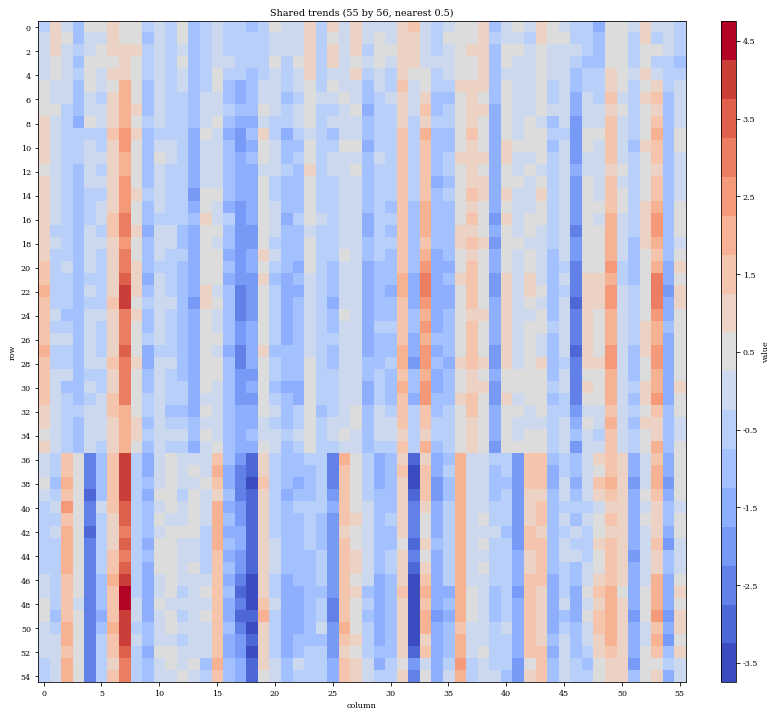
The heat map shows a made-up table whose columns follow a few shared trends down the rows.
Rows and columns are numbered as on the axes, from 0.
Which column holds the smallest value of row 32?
46
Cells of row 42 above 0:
21
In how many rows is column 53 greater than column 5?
50
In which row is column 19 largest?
49
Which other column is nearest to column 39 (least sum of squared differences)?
28
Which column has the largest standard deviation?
32
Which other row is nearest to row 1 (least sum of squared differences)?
0
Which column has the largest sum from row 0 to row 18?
7
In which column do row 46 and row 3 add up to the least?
18
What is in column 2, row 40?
2.5
